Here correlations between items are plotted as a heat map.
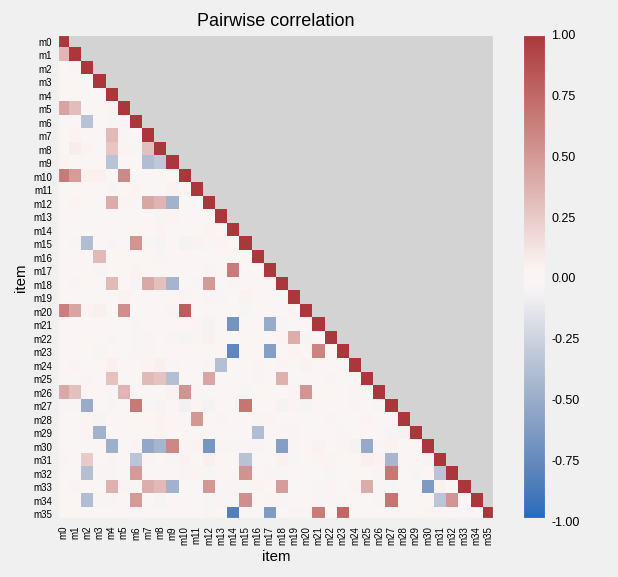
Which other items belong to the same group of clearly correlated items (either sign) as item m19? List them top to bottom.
m22
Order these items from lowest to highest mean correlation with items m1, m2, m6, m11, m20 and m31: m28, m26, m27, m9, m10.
m27, m9, m28, m26, m10
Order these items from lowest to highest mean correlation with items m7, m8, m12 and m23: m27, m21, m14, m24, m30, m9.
m30, m9, m14, m27, m24, m21
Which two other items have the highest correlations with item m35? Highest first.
m23, m21
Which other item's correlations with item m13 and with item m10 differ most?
m20
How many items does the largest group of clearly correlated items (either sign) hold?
9
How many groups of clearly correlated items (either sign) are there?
8
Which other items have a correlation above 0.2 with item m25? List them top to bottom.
m4, m7, m8, m12, m18, m33
